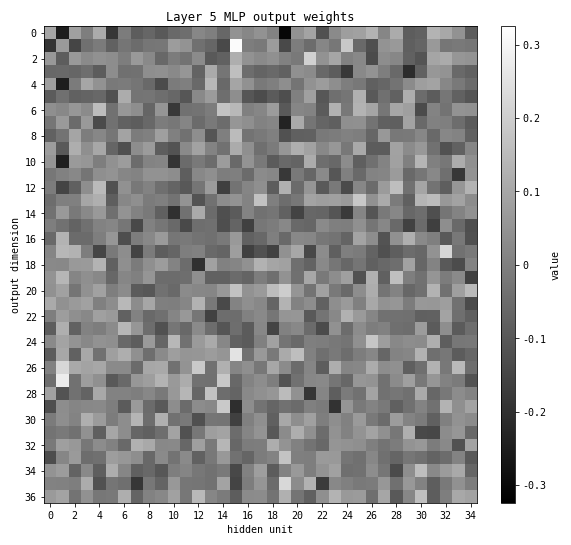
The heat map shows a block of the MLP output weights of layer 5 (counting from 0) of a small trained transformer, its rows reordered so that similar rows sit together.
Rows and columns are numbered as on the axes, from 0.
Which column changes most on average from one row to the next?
19
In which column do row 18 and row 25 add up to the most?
15
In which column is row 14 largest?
12
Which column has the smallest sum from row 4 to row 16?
10
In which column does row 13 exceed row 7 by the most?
4
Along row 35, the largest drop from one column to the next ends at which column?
22
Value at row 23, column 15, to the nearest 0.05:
-0.05
